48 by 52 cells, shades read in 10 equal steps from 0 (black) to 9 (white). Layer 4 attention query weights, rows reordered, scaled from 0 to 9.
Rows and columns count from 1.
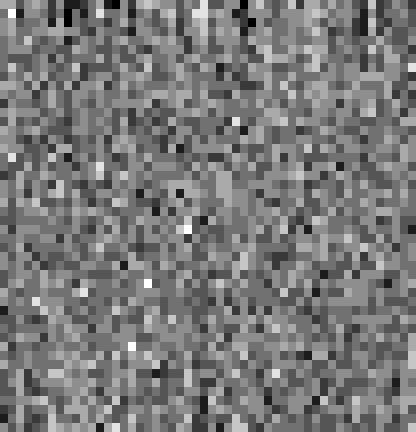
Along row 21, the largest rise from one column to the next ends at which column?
8
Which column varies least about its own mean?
42
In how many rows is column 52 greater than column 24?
16
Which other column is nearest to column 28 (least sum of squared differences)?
25
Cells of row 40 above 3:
39
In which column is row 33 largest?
11
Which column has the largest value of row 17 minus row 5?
9
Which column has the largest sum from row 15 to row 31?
13
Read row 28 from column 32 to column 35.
6 4 4 4
